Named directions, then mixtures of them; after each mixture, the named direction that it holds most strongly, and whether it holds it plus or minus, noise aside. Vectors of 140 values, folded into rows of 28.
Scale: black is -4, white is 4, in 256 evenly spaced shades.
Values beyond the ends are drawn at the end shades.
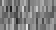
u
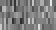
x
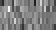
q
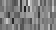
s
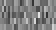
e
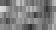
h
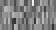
e, minus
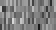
x, minus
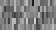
e, plus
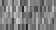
u, minus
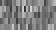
u, plus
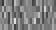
e, plus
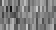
u, plus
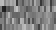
x, minus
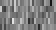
x, minus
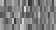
s, minus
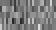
x, plus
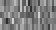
s, minus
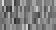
u, plus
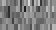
s, plus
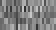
u, plus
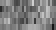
h, minus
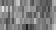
h, plus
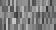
x, minus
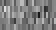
e, minus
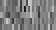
s, plus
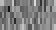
q, minus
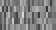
x, minus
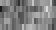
h, minus
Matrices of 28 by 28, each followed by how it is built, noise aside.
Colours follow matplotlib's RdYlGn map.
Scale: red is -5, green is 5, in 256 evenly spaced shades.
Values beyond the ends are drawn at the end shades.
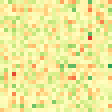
low rank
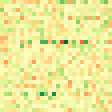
uneven rows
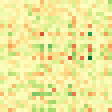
low rank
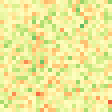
noise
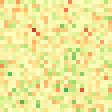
repeating columns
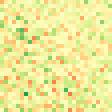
lower triangular
